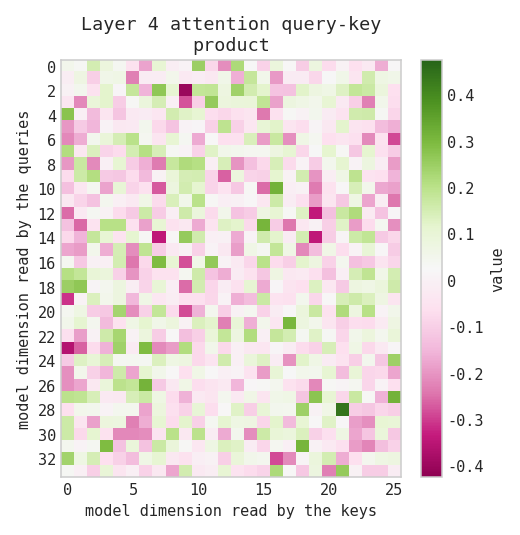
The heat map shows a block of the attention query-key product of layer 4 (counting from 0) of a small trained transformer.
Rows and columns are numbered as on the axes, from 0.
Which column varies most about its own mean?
0
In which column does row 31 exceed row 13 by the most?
18
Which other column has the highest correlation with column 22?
23
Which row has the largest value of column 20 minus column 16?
32
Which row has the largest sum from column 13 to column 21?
28
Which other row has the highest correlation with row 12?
14
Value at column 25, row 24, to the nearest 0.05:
0.25
